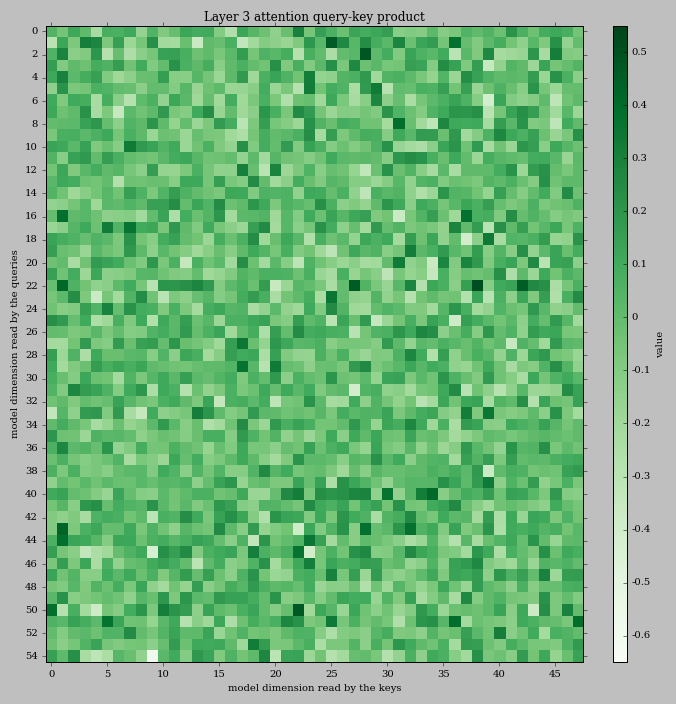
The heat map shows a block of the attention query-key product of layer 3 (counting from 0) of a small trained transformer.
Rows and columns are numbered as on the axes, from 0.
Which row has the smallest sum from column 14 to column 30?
20
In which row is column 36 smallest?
25
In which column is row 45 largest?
22
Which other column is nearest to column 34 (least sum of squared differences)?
33
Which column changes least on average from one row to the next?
46
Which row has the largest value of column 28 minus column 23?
45
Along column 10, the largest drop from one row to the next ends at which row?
23
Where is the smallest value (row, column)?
54, 9
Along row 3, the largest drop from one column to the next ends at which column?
39
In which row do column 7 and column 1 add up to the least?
6
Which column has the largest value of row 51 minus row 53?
36
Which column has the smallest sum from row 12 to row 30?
28
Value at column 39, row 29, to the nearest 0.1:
0.1
